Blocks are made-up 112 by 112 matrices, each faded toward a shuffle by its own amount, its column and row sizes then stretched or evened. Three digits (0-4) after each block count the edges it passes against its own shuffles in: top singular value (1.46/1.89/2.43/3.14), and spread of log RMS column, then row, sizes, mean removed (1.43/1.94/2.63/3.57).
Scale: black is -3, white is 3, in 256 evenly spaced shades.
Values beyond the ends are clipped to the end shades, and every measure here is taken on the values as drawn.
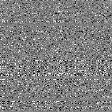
2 2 4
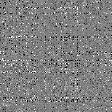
2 3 3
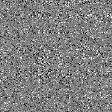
2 1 2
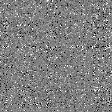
0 2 2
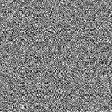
3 1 2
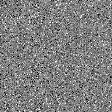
0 1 1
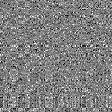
3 0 2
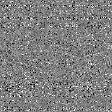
0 2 3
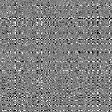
4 3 4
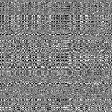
4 1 4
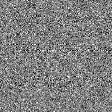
1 0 2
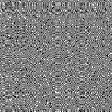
4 0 2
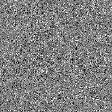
1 2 1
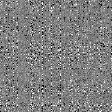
2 4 3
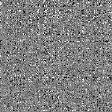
0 3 3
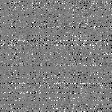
2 2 4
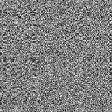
3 1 1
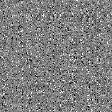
1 3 0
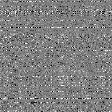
2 1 4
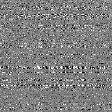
3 1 4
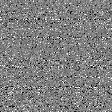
2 0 3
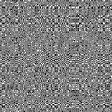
4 2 3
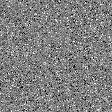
0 1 0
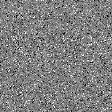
1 1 1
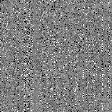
2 3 1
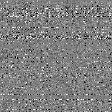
1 2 4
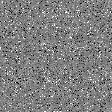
0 1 2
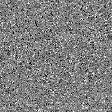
1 1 0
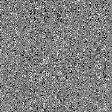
0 3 1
